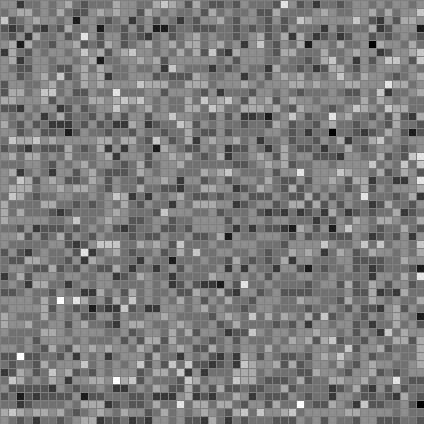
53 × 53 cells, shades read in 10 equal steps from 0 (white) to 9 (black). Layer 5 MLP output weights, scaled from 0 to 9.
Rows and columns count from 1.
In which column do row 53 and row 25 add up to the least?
46
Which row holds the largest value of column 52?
17
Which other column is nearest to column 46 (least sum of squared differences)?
12
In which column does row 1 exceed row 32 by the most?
11
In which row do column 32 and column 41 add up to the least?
40
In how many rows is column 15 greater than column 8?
18
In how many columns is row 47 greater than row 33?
16
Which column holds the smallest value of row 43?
42
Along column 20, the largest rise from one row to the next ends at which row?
19
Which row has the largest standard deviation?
51
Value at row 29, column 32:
7
